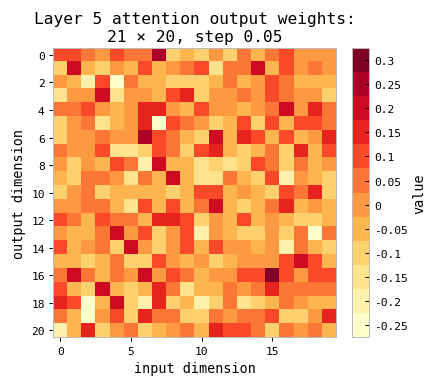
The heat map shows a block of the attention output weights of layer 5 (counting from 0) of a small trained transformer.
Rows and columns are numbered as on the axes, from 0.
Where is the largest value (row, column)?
16, 15
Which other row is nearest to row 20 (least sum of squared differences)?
10
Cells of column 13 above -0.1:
16
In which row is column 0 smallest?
20
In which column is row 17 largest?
3
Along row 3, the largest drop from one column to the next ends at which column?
4
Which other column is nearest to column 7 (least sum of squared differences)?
0
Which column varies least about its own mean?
12
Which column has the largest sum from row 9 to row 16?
8
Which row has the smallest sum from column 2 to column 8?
2
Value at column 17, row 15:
0.2
